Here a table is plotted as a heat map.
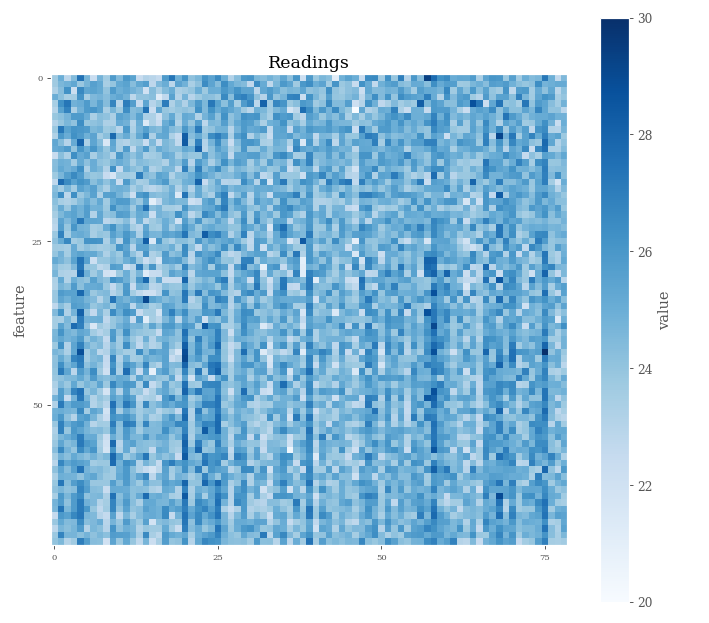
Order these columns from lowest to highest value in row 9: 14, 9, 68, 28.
28, 14, 9, 68
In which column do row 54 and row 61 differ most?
25
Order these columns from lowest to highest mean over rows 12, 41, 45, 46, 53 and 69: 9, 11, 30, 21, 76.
21, 76, 30, 9, 11
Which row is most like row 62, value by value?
24
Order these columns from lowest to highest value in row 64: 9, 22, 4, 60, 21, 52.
60, 21, 52, 22, 4, 9
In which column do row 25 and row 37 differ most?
14
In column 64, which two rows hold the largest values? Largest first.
4, 16
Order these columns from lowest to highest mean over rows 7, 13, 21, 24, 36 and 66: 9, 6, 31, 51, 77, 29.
6, 77, 31, 9, 51, 29
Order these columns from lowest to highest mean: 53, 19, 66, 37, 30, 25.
19, 30, 37, 53, 66, 25
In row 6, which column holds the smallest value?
16
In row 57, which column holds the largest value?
58
